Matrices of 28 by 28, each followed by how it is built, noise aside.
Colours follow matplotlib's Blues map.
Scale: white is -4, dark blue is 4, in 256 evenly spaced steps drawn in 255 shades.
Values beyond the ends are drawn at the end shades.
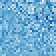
upper triangular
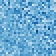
upper triangular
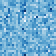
low rank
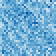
Toeplitz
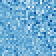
upper triangular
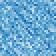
Toeplitz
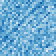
Hankel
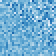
upper triangular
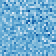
upper triangular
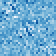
block diagonal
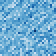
Hankel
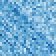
Toeplitz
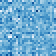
low rank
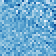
upper triangular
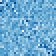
block diagonal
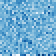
uneven rows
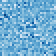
block diagonal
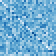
diagonal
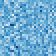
low rank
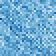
Toeplitz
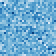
diagonal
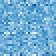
low rank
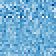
uneven rows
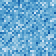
Hankel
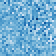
upper triangular
